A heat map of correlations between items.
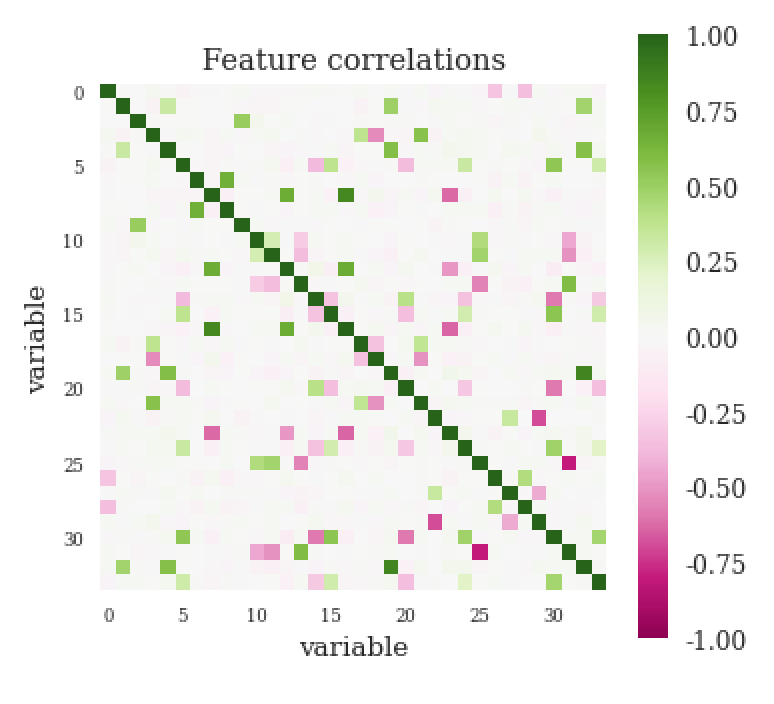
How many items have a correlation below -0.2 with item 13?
3
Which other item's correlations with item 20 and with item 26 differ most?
30
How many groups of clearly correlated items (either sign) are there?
9
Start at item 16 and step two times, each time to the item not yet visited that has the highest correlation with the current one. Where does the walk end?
12
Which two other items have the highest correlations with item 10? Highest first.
25, 11
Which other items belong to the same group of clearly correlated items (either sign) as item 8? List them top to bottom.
6
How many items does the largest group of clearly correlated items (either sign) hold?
7
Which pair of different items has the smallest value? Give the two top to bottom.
25, 31
